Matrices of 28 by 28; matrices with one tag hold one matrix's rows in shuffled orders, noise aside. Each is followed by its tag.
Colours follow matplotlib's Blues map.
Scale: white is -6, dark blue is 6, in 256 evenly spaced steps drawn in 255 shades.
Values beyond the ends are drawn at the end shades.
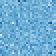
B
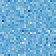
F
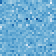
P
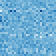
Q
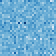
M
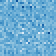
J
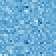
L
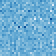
M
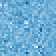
L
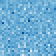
F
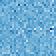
M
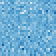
F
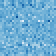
J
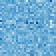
P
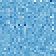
M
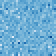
B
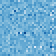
M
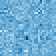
L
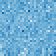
F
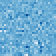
L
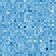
M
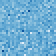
F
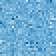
P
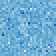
F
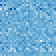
Q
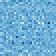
J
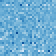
J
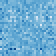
Q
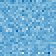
J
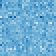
Q
